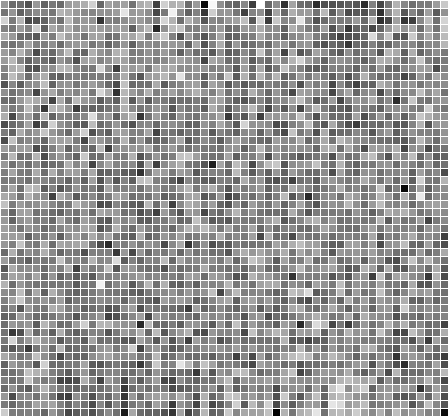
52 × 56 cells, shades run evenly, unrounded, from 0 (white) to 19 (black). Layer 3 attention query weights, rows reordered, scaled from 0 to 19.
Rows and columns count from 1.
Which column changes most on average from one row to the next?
38
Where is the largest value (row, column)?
52, 35
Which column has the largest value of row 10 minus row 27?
51
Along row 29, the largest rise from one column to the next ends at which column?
13
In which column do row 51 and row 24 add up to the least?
43
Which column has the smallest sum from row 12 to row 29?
53
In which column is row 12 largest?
15
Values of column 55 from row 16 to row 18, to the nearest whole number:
8 10 11
